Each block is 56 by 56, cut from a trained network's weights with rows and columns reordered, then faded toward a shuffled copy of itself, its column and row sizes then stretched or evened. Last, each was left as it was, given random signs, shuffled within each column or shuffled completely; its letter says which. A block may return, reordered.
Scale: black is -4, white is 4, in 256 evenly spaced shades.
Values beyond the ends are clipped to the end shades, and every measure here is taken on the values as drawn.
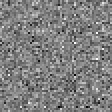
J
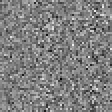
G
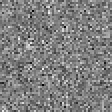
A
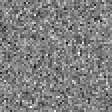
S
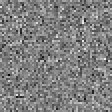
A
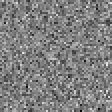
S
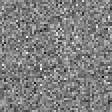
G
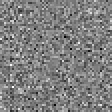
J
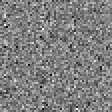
G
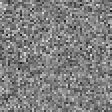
G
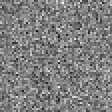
G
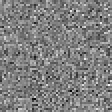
J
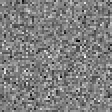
A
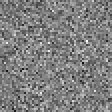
G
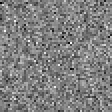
S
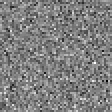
S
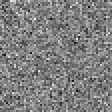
S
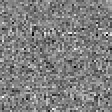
A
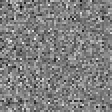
A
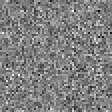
A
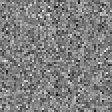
G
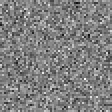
S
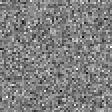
S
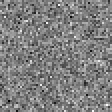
S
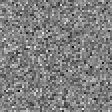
S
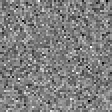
S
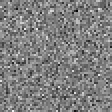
S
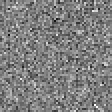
G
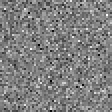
S
